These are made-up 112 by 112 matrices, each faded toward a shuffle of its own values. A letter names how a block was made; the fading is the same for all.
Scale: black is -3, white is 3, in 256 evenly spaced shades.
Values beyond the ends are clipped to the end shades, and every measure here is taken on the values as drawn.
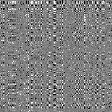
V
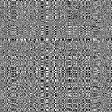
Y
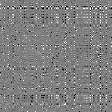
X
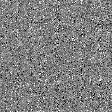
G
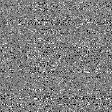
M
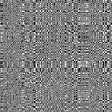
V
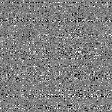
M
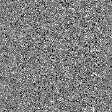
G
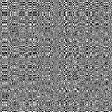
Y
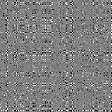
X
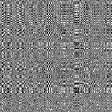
Y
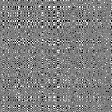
V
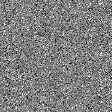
G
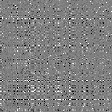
X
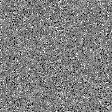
G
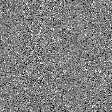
G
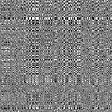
Y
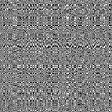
Y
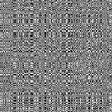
Y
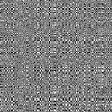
Y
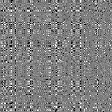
V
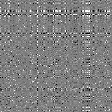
X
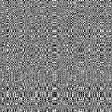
Y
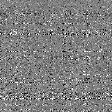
M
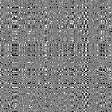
X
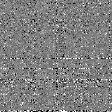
M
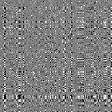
V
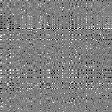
X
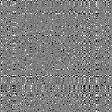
X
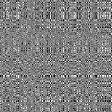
Y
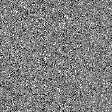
G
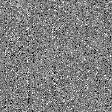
G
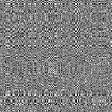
Y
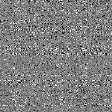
M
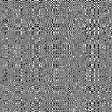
V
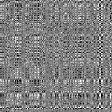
Y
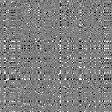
X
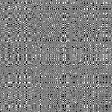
V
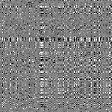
V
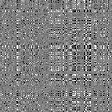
V
